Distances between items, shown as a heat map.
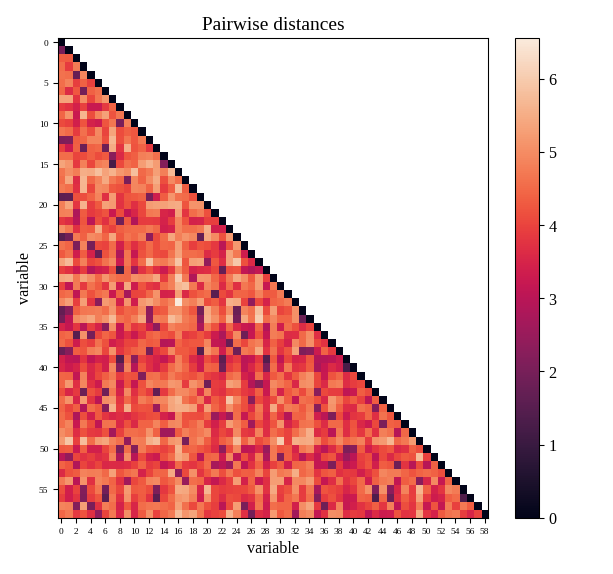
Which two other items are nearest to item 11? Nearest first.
41, 53
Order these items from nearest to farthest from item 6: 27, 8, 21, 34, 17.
8, 21, 27, 34, 17
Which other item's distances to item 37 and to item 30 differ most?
23
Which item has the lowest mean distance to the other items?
39
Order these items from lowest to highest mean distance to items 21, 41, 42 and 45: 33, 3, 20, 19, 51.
20, 51, 3, 19, 33
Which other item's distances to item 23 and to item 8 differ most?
28
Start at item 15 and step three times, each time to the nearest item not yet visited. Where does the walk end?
48
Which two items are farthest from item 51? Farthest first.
49, 16
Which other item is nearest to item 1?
19
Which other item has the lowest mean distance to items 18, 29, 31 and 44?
47
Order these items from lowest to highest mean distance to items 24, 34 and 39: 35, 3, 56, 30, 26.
35, 30, 56, 26, 3
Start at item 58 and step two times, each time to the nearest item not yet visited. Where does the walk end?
5
